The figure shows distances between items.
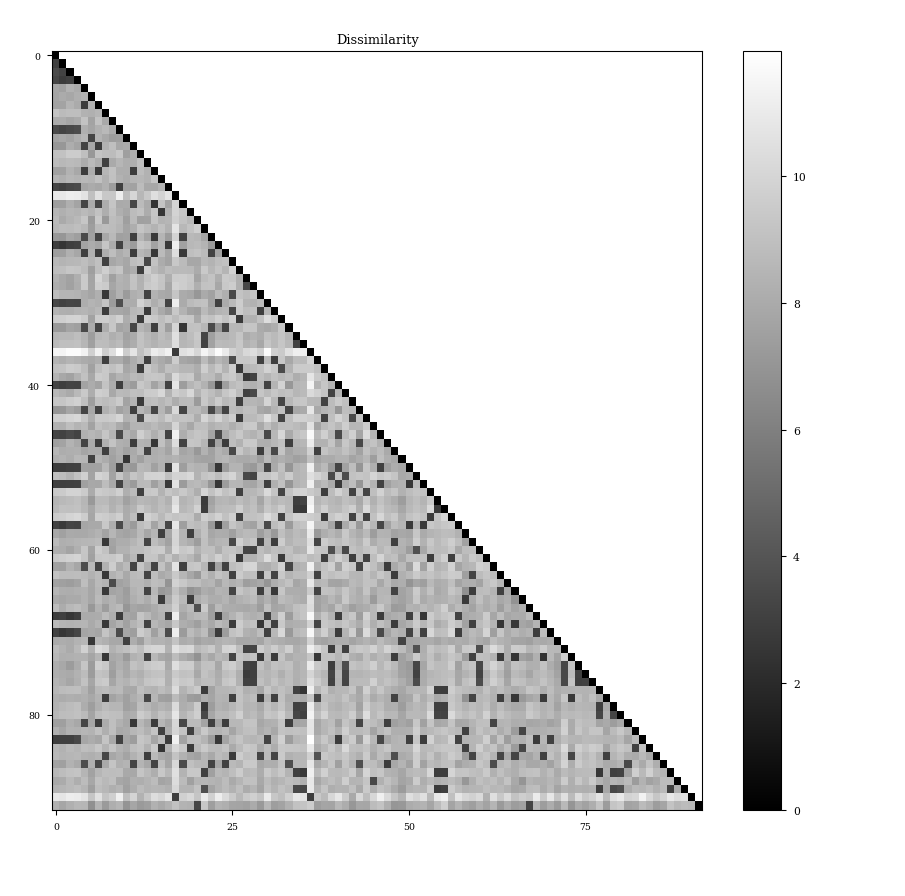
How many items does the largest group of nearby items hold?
16
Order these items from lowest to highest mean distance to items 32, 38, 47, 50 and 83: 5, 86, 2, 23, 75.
23, 2, 86, 5, 75
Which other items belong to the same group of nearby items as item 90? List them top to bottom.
17, 36
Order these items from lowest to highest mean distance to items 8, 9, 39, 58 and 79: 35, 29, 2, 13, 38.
2, 35, 29, 13, 38
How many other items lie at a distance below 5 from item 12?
8
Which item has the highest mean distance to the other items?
36
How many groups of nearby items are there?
12
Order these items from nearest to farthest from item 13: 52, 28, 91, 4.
91, 4, 52, 28
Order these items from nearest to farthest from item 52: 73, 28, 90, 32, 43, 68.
68, 43, 28, 73, 32, 90
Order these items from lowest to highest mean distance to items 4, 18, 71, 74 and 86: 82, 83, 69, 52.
52, 83, 69, 82
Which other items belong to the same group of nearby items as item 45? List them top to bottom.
88
